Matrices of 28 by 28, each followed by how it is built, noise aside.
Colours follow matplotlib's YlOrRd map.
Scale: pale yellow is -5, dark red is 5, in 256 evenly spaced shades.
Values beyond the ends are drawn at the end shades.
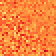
lower triangular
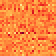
low rank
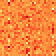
uneven columns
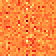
uneven columns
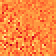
lower triangular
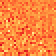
lower triangular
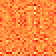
low rank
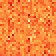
uneven columns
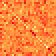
diagonal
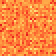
blocks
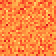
repeating columns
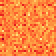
low rank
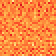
repeating columns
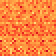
repeating columns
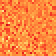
lower triangular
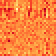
low rank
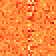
uneven columns
